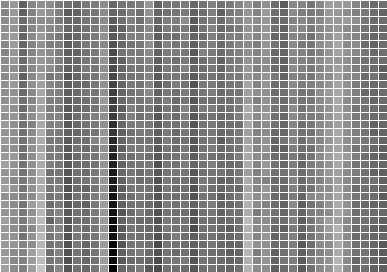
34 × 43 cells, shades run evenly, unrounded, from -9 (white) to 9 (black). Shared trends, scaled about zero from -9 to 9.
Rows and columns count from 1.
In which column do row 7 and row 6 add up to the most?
13
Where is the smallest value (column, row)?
5, 34
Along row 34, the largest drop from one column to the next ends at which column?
14
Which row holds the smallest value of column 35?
25
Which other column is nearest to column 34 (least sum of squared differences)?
26
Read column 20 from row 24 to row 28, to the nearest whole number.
1 1 1 1 1
